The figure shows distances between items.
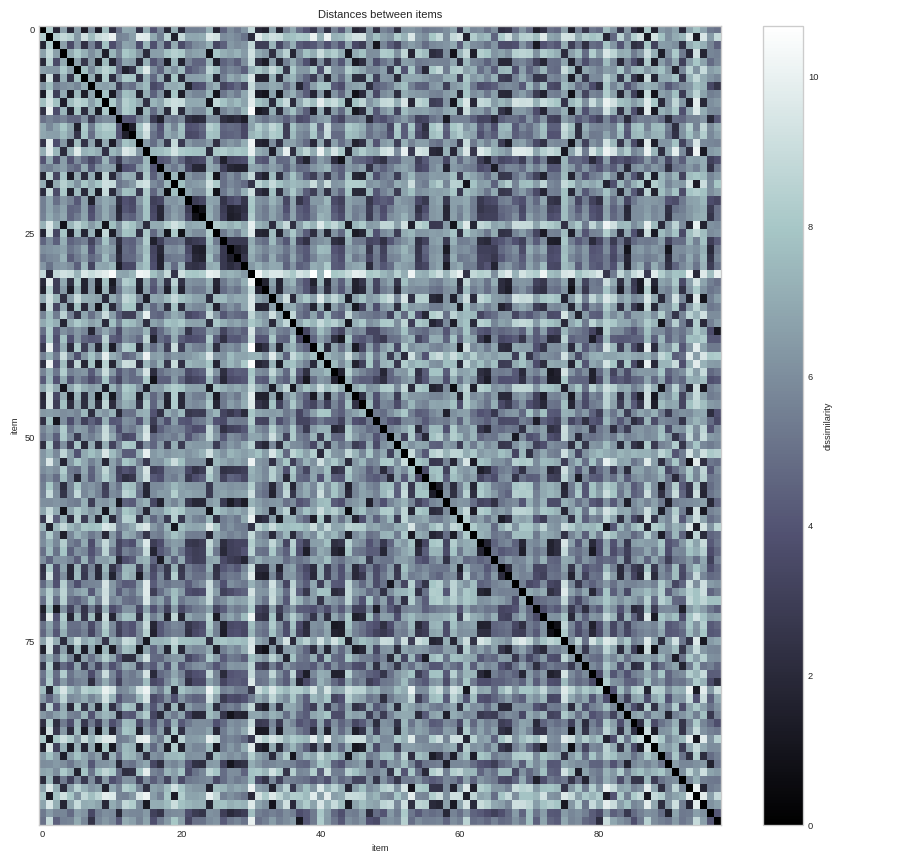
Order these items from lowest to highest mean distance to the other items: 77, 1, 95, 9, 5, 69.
77, 69, 5, 95, 9, 1
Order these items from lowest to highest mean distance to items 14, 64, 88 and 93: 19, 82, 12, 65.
65, 82, 12, 19
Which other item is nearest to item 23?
22
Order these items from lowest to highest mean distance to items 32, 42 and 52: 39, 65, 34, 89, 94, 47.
34, 39, 65, 47, 94, 89
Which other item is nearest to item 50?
68
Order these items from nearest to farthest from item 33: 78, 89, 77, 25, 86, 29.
89, 78, 86, 29, 25, 77
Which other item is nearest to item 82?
49
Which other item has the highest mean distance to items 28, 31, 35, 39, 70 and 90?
30
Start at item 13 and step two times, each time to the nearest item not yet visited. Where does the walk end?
5
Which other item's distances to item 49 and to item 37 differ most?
97
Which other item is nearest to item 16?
43
